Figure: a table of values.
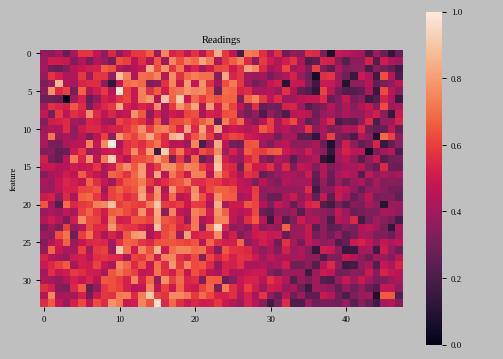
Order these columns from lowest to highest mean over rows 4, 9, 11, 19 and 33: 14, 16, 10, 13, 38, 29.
29, 38, 16, 14, 10, 13
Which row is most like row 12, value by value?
14
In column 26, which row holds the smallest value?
0
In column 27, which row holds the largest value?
2
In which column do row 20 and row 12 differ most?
21
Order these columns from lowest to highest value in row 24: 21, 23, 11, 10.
10, 21, 11, 23
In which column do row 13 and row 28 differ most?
15
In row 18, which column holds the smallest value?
36
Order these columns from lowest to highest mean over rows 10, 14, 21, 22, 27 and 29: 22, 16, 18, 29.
29, 22, 18, 16
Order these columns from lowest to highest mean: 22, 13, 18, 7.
7, 22, 18, 13
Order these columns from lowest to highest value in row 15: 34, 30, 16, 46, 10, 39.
46, 39, 34, 30, 10, 16
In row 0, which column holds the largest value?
23
